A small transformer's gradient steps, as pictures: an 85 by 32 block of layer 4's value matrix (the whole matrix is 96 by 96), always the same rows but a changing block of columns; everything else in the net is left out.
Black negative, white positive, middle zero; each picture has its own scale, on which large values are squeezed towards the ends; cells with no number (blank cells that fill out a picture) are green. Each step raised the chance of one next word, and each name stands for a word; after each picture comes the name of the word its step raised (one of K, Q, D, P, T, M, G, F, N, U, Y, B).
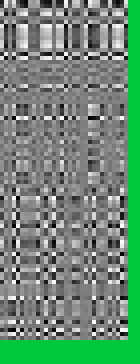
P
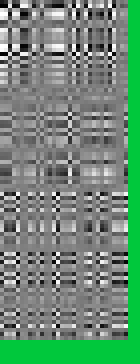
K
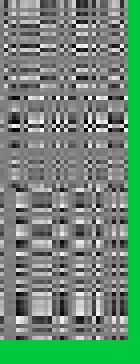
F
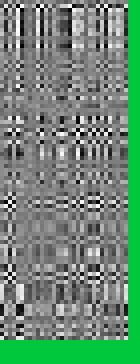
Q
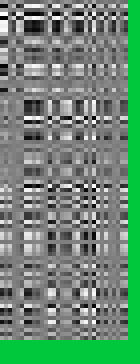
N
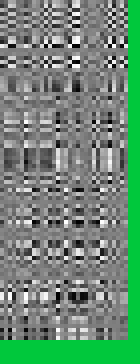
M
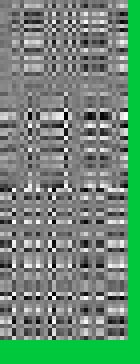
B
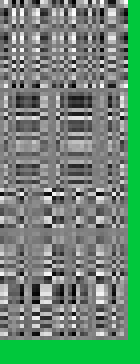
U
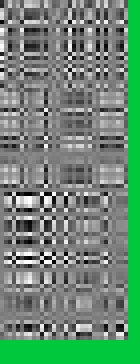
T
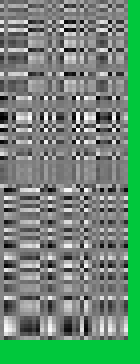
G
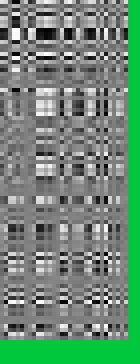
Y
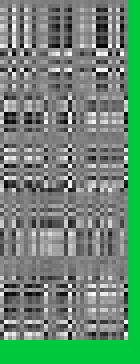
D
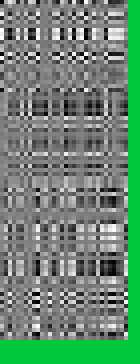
Y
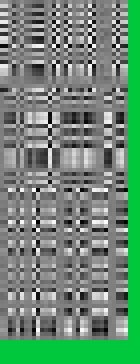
M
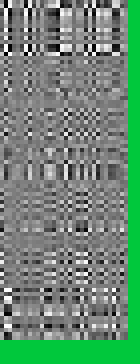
K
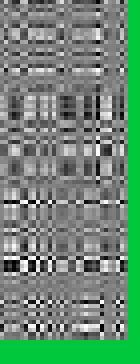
Y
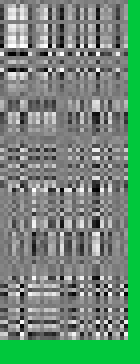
D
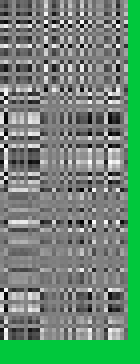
M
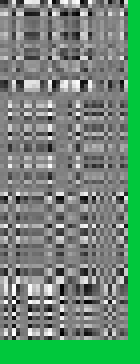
U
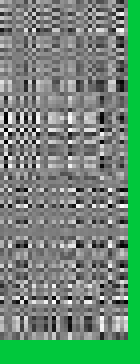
G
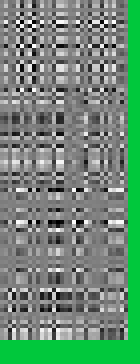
M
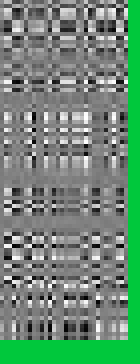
G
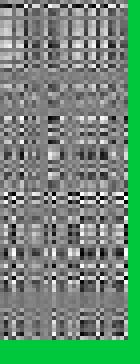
Q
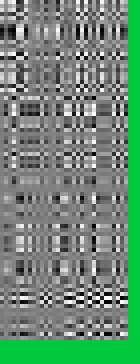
Y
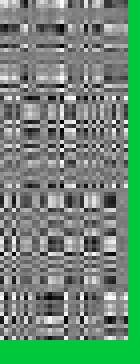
F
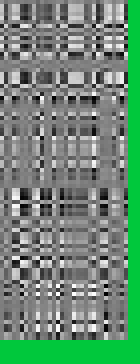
D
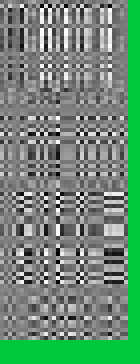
Q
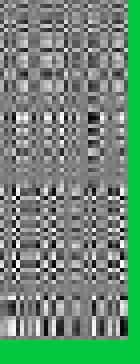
G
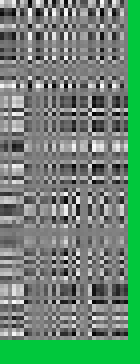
U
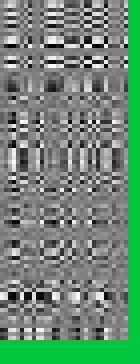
M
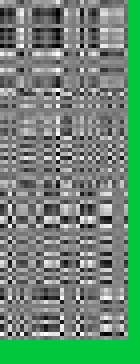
D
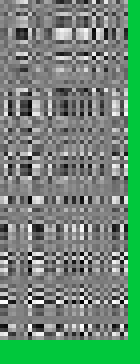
Y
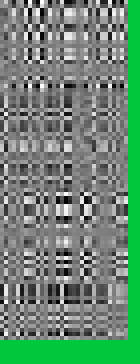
U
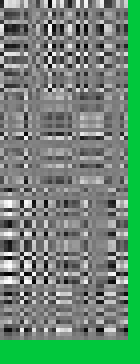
P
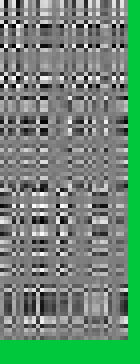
F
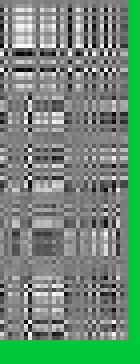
D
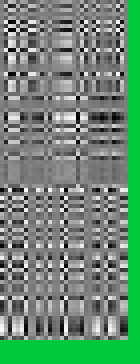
G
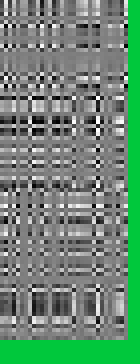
F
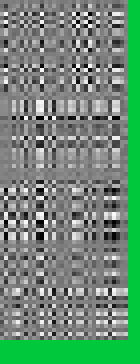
N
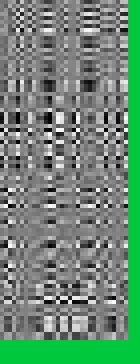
G
